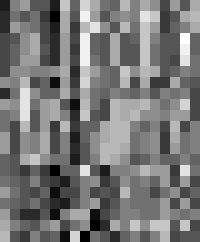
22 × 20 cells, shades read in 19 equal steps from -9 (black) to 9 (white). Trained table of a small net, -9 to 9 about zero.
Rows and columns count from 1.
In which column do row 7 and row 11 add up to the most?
9
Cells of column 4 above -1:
10
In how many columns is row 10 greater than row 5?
12
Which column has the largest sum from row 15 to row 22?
17
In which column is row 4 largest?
19
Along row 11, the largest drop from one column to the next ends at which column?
4
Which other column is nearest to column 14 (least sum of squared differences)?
16
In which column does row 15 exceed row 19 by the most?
11
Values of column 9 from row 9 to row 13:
3 4 5 -2 -2
